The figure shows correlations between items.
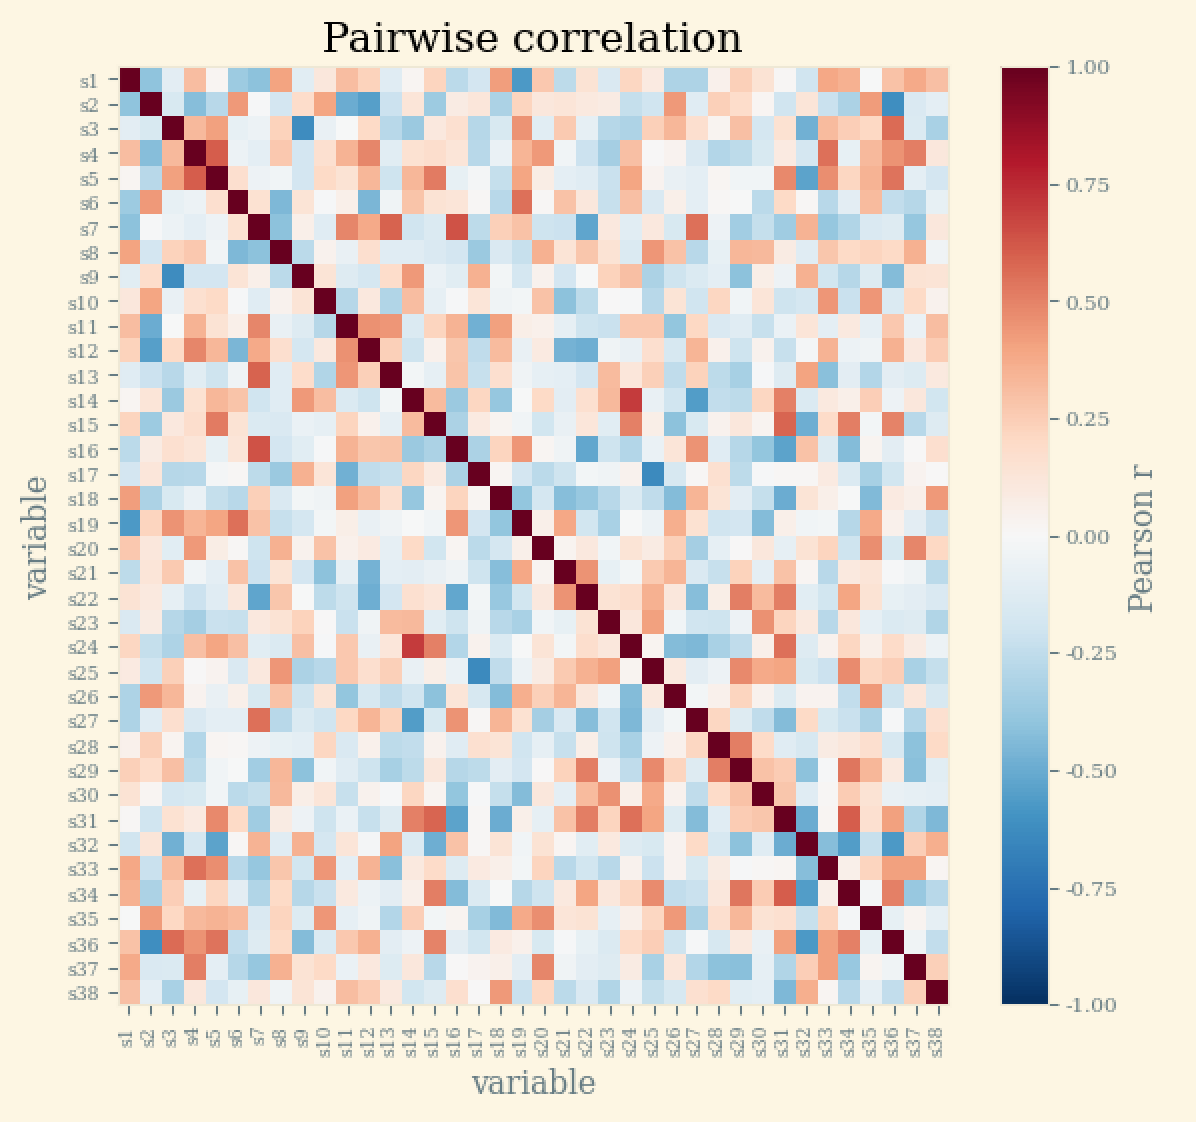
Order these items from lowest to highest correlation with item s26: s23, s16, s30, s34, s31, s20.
s34, s31, s23, s30, s16, s20
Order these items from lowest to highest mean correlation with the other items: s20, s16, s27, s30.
s27, s16, s30, s20
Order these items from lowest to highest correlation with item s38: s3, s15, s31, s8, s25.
s31, s3, s25, s15, s8
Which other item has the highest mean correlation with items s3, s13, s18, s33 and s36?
s12
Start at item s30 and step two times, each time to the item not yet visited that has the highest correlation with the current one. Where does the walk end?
s25
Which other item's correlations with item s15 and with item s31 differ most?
s18
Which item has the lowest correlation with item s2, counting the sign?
s36
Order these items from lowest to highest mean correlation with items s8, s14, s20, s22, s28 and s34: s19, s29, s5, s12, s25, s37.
s19, s12, s37, s5, s25, s29
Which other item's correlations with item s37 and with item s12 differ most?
s7
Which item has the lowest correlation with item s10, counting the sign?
s21
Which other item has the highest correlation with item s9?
s14
